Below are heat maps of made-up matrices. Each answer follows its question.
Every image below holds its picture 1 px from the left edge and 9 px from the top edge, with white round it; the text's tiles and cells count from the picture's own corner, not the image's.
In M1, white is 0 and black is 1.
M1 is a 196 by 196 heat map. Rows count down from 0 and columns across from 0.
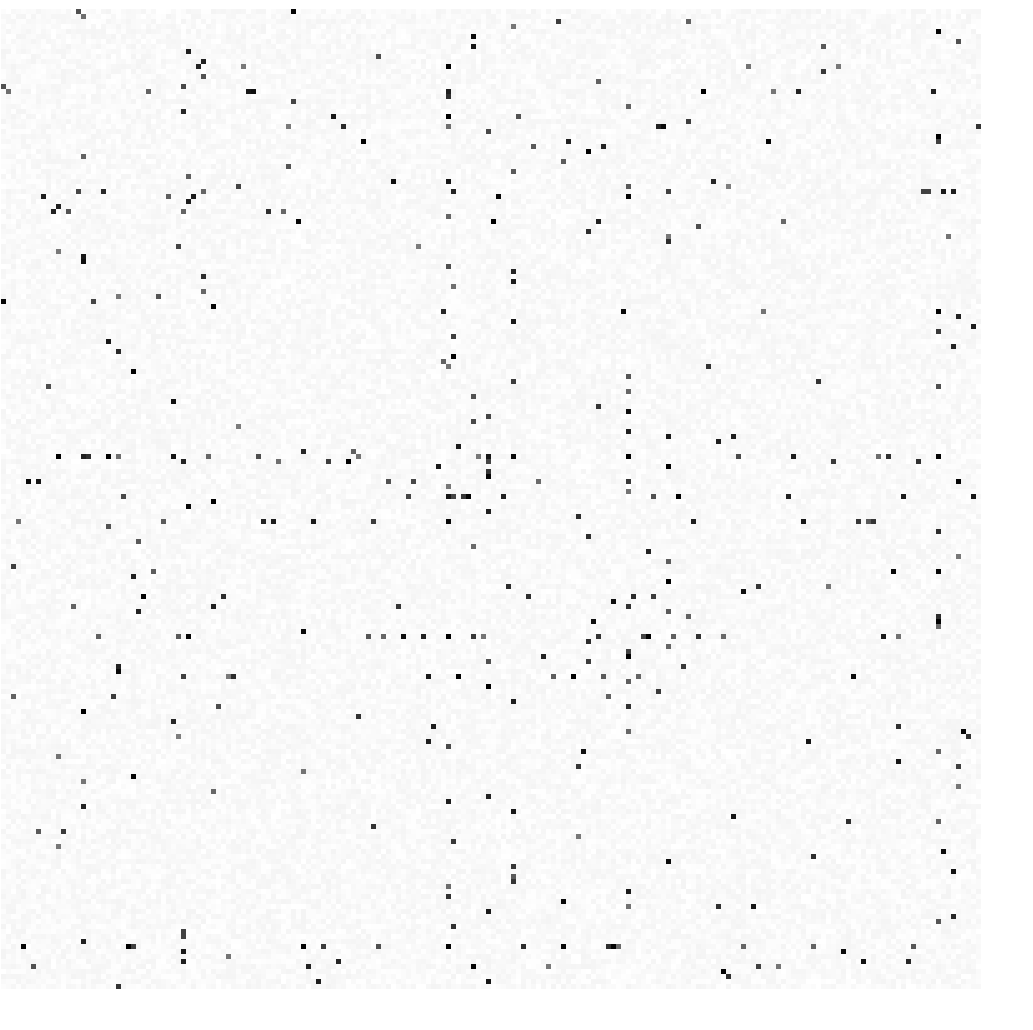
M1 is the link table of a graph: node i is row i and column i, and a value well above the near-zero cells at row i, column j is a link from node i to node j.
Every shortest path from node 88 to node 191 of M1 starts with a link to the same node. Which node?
node 60
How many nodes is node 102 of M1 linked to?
12
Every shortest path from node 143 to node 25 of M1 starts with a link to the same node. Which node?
node 179
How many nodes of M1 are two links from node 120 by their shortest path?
10
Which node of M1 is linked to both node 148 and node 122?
node 187
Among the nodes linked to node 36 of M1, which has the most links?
node 133
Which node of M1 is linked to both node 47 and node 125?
node 35
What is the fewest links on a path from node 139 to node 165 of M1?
6
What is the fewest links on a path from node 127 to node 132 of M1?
7
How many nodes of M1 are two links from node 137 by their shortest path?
2
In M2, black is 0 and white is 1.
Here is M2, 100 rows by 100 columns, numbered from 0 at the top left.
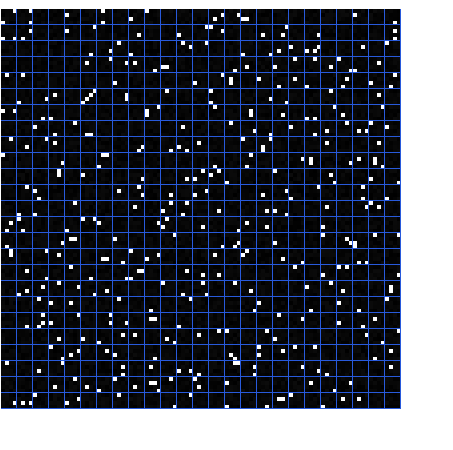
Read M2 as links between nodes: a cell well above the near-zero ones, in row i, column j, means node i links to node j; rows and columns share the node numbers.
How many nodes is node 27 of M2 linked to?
4
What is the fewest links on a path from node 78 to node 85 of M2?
4
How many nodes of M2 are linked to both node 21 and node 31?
2
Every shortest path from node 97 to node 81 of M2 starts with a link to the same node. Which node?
node 89
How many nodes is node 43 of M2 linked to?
3
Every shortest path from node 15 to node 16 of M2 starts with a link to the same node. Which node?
node 88
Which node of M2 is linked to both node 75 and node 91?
node 63
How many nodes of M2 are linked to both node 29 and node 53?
0
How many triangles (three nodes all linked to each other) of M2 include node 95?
2
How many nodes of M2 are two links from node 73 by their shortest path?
4
